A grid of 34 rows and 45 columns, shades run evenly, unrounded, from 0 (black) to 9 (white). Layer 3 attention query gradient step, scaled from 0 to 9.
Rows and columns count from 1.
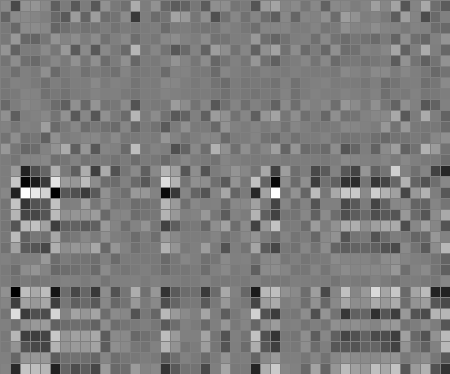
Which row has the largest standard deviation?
18
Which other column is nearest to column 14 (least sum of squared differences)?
43
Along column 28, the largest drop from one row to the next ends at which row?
19
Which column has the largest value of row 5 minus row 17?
28
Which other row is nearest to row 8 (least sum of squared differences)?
9
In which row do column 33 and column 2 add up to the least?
27
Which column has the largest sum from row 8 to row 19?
40
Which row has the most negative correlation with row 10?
14
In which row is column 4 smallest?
17
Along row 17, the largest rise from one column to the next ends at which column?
6
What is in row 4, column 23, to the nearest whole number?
4
